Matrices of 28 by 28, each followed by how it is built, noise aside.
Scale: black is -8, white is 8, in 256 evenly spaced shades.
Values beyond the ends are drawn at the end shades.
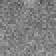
smooth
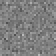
repeating columns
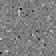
sparse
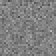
repeating columns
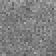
smooth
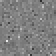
sparse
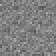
repeating columns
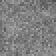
smooth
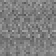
repeating columns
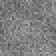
smooth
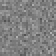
low rank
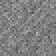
Hankel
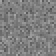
repeating columns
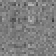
low rank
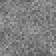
smooth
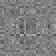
low rank
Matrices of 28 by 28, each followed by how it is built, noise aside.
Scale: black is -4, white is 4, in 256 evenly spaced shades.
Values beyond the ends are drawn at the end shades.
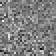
lower triangular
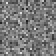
repeating rows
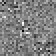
block diagonal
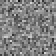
repeating columns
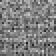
blocks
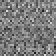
repeating columns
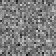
repeating columns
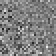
lower triangular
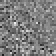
lower triangular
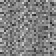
repeating rows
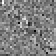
banded
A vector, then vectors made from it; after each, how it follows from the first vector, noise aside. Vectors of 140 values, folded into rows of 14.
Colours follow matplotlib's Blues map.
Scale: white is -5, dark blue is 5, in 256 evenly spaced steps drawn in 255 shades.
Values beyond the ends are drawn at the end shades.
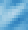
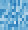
sign-scrambled.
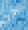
partly zeroed.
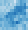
wrapped around.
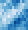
scaled up.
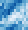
reversed, scaled up.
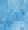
wrapped around, negated, shrunk.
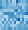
sign-scrambled.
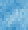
reversed, shrunk.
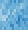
partly zeroed.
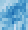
wrapped around.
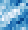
scaled up.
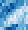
reversed, scaled up.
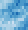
wrapped around.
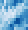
scaled up.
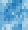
wrapped around.
